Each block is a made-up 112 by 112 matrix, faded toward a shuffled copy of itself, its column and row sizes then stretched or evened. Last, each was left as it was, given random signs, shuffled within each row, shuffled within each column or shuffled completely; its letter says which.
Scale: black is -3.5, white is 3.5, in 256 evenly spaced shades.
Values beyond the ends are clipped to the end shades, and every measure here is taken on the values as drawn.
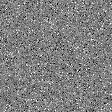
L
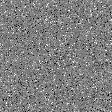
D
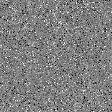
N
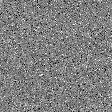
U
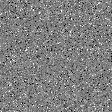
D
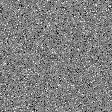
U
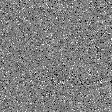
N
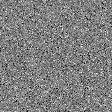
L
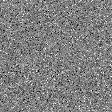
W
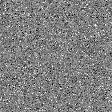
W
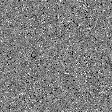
D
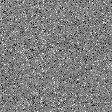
D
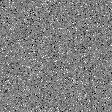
U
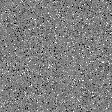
L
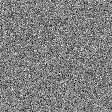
U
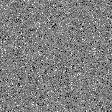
L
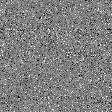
N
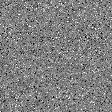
W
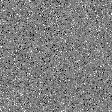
L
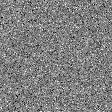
U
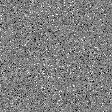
D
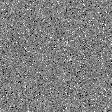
L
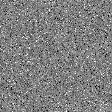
L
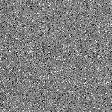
N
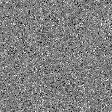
D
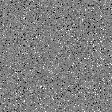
N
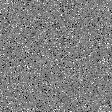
W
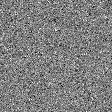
U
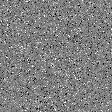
U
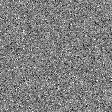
U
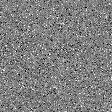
W
